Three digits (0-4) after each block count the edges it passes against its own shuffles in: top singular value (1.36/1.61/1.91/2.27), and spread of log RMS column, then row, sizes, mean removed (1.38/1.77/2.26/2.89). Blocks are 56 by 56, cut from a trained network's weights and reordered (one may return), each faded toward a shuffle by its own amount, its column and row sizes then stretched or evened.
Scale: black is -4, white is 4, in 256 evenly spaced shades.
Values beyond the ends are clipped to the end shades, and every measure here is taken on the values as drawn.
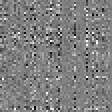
2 4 3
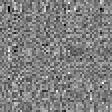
3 2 0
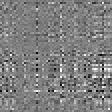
4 4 4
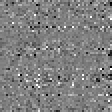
0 2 3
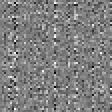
3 4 1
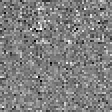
1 1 2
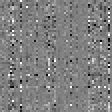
1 4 1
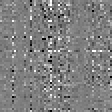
2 4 3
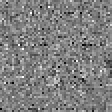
1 1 2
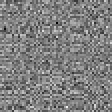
4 0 2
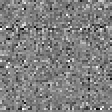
2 2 3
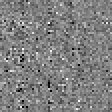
0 2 2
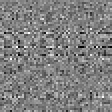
4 1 3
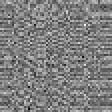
4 0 0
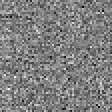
2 0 0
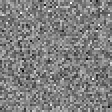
1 0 0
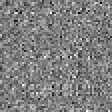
2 1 2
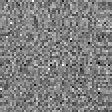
3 0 0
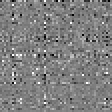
2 2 3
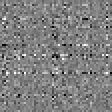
2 3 3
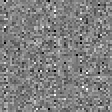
1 3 0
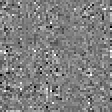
0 3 2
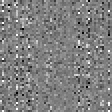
1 4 0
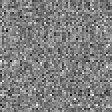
3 0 1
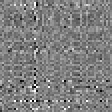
3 2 2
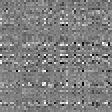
4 3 4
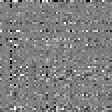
1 3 4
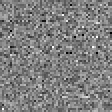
1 0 2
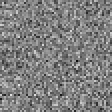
3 0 1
